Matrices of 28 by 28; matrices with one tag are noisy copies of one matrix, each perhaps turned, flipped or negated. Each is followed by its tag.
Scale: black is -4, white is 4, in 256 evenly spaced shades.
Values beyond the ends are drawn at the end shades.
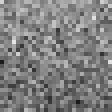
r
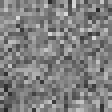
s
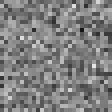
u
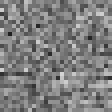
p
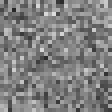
s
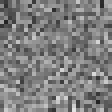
s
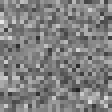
u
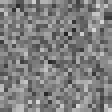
u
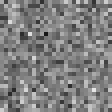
u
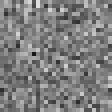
p
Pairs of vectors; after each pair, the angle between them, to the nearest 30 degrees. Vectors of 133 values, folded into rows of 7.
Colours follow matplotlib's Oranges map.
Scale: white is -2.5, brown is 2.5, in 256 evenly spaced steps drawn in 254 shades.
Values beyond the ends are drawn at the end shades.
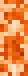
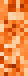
120 degrees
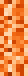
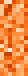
150 degrees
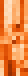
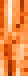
30 degrees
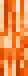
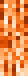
150 degrees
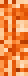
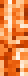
60 degrees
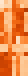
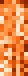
120 degrees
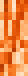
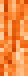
30 degrees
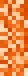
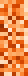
150 degrees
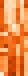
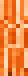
90 degrees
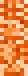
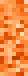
60 degrees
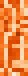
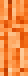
90 degrees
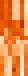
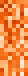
60 degrees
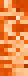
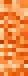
120 degrees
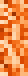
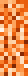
120 degrees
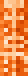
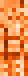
120 degrees
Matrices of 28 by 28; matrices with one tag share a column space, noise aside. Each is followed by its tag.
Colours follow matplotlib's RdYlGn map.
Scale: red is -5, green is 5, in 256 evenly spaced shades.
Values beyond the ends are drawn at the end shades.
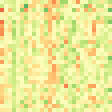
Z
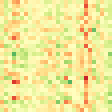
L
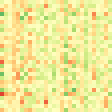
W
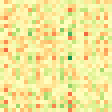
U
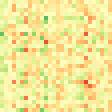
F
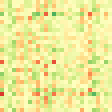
W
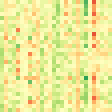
L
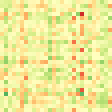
W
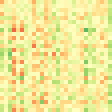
L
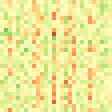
F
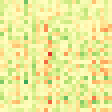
L
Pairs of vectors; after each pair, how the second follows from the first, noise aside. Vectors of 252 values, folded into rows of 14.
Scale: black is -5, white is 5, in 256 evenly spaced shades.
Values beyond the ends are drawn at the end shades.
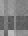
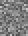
shuffled.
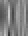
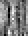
negated, scaled up.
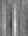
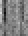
wrapped around, negated.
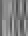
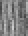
wrapped around, negated.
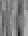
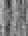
reversed.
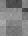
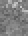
negated, partly zeroed.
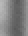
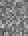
shuffled.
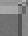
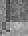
reversed.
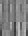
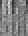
reversed.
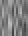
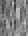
reversed.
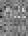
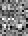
reversed, scaled up.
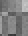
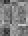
wrapped around, negated.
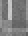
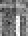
reversed, scaled up.
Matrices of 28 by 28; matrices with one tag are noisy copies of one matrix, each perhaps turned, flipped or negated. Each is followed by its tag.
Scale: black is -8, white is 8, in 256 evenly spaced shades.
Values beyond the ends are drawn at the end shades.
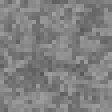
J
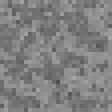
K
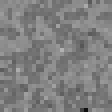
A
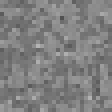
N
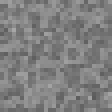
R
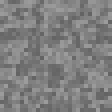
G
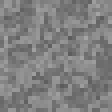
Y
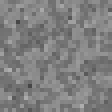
A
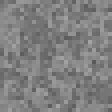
J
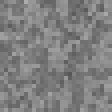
G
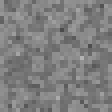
R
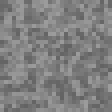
N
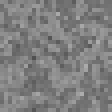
A
